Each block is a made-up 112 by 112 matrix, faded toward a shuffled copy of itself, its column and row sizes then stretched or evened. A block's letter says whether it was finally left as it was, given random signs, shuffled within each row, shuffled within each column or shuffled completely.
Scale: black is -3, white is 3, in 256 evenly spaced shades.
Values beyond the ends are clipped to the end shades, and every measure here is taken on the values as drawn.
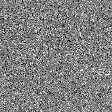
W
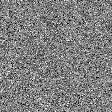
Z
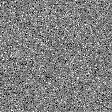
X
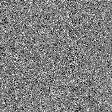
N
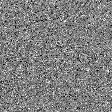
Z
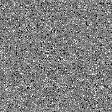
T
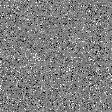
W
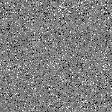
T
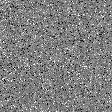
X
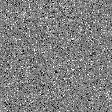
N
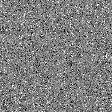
N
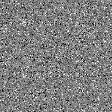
T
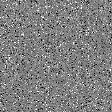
N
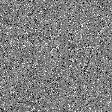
N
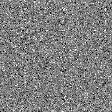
W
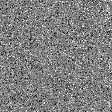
N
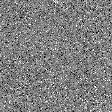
N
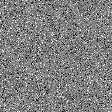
N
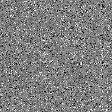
W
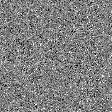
N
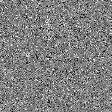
W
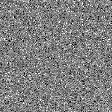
T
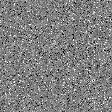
N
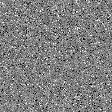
Z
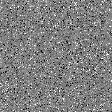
T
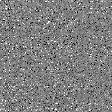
T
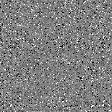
T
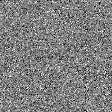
W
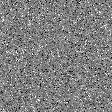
X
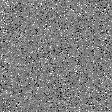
N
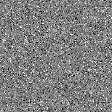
T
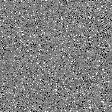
W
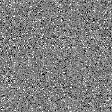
T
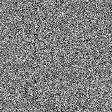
N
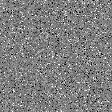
W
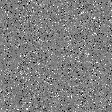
N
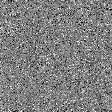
Z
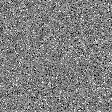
X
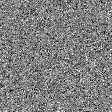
Z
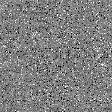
T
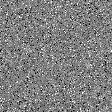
N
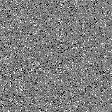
W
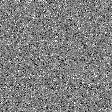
Z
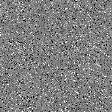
W
